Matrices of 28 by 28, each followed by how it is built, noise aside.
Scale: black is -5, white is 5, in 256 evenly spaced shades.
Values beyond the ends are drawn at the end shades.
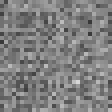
blocks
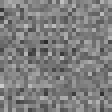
blocks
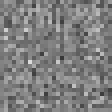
blocks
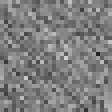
Toeplitz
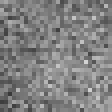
smooth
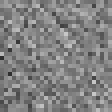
Toeplitz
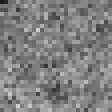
smooth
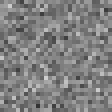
noise
